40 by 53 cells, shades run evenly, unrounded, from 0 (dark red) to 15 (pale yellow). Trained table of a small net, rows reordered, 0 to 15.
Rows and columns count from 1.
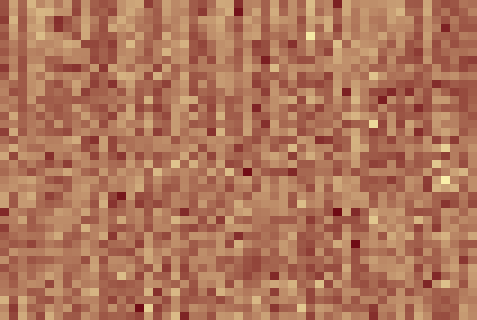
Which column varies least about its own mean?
32
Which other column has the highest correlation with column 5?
35
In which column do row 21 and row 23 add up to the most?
50
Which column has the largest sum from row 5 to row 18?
40
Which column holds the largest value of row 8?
38
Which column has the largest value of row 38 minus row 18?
29
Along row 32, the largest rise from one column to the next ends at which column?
36
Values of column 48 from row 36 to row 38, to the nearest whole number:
2 7 6
